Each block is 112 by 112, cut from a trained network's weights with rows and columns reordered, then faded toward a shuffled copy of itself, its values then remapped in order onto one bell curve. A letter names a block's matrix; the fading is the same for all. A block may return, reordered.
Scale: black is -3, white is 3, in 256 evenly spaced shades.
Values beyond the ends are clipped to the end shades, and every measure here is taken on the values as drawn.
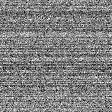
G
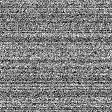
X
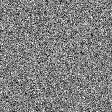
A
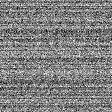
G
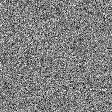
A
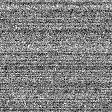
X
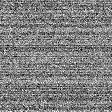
G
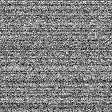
X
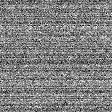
G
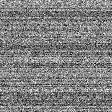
G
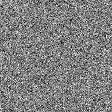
A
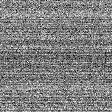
X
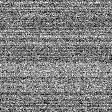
G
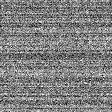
X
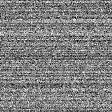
G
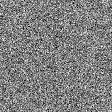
A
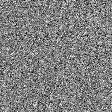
A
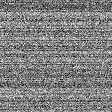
X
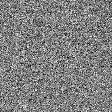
A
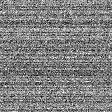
G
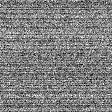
G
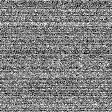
G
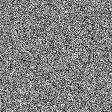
A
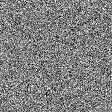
A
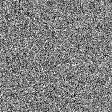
A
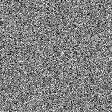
A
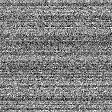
G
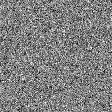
A
